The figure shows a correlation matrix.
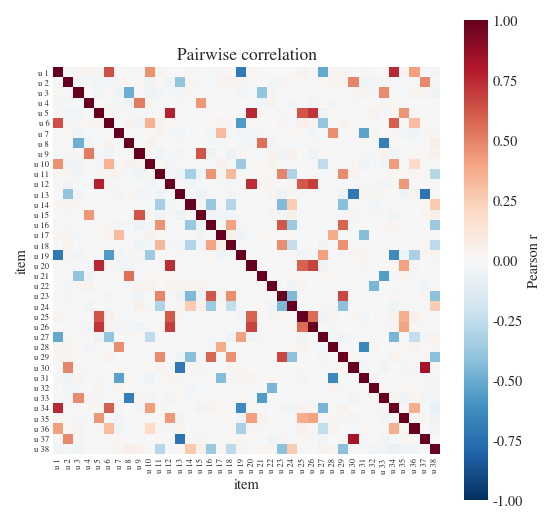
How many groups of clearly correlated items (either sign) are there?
8
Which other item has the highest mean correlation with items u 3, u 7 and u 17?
u 28
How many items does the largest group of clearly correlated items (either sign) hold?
8
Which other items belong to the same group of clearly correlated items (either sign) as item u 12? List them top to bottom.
u 5, u 20, u 25, u 26, u 35
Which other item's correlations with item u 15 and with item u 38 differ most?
u 9
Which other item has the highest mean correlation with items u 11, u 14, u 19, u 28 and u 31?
u 27
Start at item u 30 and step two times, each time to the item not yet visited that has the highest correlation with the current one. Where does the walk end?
u 2
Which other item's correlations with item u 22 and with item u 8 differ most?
u 33
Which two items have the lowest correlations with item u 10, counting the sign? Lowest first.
u 19, u 27
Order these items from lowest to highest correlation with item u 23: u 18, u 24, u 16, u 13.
u 24, u 13, u 18, u 16
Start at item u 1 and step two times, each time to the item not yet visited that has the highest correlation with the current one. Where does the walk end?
u 6
